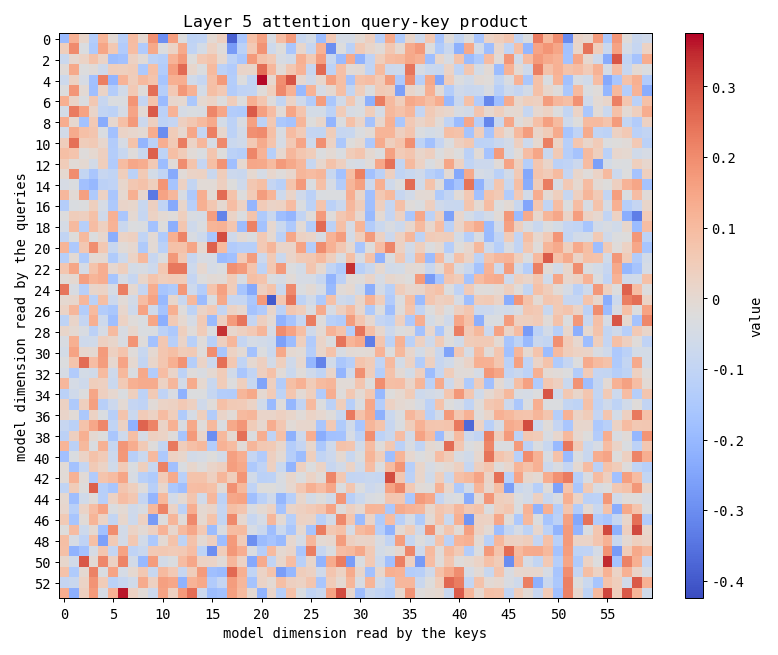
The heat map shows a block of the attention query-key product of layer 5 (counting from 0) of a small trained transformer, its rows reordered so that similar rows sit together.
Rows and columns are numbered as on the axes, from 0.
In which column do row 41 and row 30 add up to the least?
19
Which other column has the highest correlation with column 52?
56
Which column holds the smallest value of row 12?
54
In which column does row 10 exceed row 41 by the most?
1
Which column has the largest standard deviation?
58
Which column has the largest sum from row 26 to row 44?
18
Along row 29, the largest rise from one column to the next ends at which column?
32
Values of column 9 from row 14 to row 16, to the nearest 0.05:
0.05 -0.35 0.05
